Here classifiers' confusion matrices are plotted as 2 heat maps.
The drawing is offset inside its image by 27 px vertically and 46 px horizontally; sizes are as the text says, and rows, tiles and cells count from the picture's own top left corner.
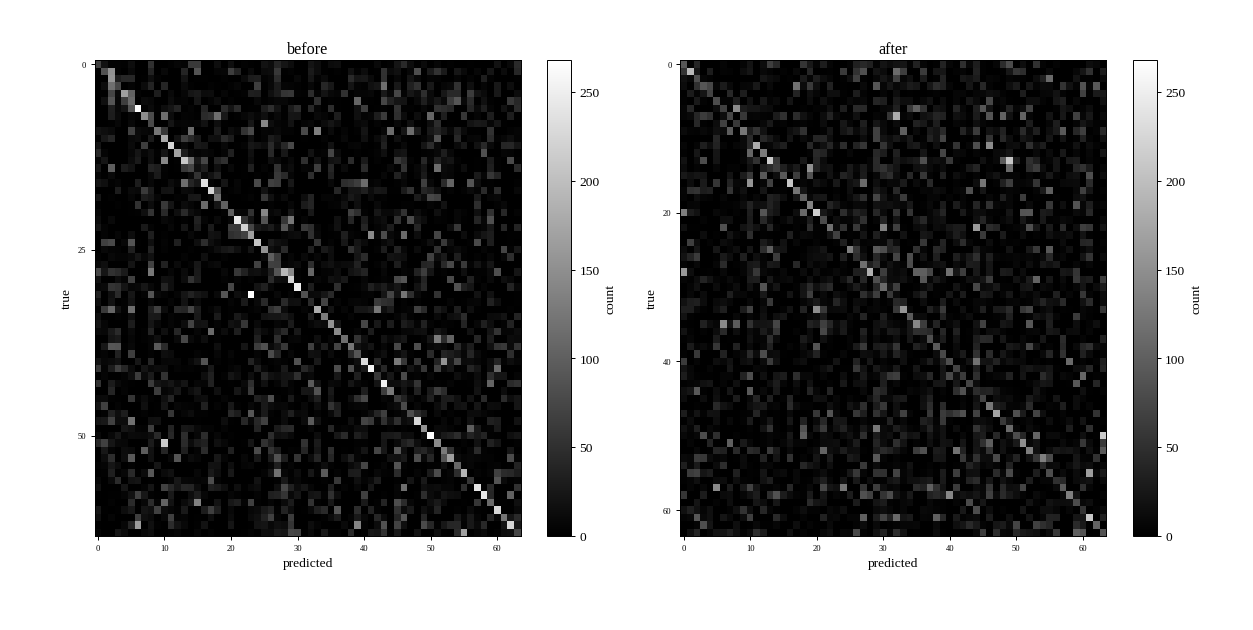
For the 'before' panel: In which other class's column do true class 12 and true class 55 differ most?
27
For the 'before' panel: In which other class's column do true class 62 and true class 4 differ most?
6
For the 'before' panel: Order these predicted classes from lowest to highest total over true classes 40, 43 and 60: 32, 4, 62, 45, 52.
4, 62, 32, 52, 45
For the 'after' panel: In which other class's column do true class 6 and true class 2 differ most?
8
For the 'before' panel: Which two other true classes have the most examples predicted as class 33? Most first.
9, 44
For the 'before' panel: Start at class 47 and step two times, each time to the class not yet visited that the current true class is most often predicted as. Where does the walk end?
41
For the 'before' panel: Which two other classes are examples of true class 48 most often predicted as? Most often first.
5, 32
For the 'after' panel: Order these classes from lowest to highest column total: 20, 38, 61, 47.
47, 38, 20, 61
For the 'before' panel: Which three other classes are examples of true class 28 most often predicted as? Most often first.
29, 8, 32
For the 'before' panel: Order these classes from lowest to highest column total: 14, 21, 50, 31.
31, 21, 14, 50
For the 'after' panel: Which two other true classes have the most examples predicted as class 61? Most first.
55, 15
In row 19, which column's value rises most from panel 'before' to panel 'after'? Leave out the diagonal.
59
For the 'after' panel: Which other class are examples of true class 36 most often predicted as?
21
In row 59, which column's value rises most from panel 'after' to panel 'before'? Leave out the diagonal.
15
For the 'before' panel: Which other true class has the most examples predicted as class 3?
38
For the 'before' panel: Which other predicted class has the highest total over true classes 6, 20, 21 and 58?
25
